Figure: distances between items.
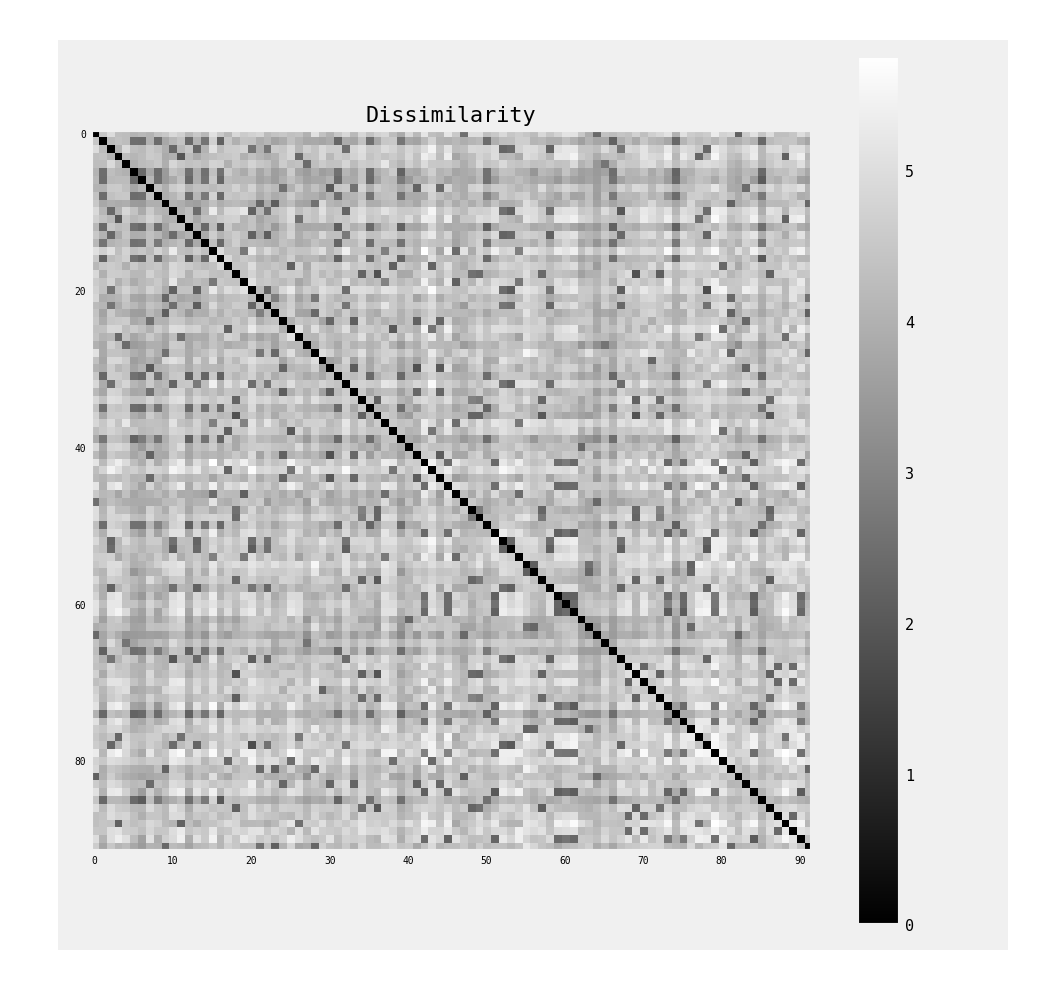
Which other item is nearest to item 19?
46
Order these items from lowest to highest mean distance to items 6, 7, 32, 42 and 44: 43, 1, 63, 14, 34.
1, 14, 63, 34, 43
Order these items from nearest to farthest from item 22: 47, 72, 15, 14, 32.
32, 47, 14, 72, 15
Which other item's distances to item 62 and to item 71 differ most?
40
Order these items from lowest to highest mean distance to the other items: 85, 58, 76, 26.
85, 58, 26, 76
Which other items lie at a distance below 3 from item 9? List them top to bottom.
21, 23, 28, 81, 91
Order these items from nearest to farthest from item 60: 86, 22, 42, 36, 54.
42, 36, 86, 22, 54
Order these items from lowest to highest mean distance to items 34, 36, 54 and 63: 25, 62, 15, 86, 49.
86, 49, 62, 15, 25
